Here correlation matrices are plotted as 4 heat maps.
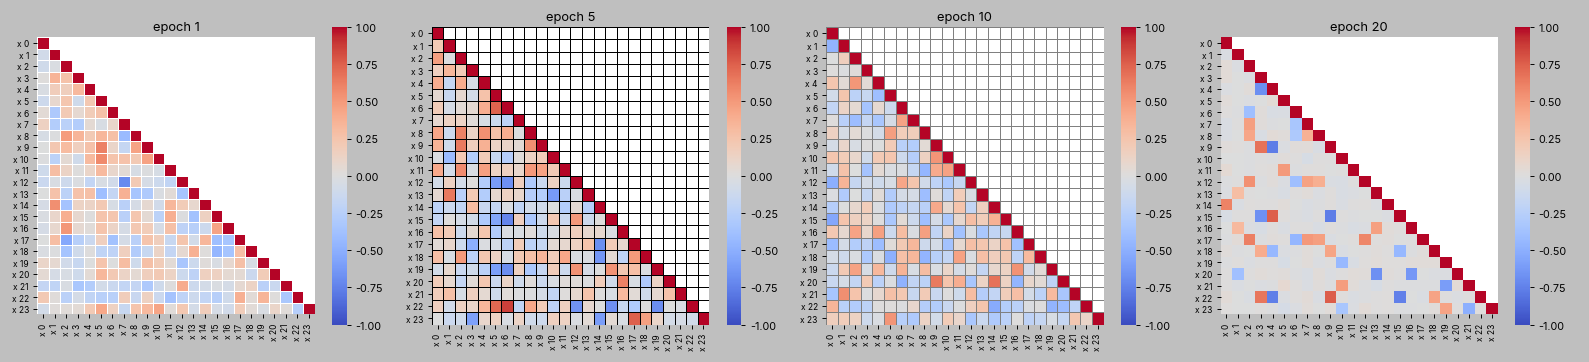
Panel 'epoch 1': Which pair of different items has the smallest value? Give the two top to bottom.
x 7, x 12
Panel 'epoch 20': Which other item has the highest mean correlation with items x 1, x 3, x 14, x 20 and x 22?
x 9
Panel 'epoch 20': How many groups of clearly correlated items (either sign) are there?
6
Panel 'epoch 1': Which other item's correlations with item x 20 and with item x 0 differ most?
x 5
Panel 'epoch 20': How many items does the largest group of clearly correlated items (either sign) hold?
6
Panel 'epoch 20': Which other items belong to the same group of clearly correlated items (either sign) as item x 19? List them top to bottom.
x 10, x 21, x 23
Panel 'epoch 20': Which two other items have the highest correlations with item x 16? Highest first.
x 13, x 1
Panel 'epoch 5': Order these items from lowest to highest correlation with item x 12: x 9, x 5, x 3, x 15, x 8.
x 5, x 8, x 9, x 3, x 15
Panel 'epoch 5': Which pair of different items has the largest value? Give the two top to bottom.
x 6, x 22
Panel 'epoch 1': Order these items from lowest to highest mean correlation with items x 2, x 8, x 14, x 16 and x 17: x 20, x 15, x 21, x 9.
x 21, x 20, x 15, x 9
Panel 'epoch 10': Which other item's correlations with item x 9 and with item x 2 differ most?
x 20
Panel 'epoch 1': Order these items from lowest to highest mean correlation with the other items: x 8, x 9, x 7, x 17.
x 7, x 17, x 8, x 9
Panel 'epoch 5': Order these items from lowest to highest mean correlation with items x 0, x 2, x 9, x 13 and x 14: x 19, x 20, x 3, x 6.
x 19, x 20, x 6, x 3
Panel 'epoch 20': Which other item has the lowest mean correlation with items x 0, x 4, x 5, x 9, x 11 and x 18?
x 15
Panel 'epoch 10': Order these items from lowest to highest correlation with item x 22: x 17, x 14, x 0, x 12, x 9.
x 14, x 9, x 17, x 12, x 0
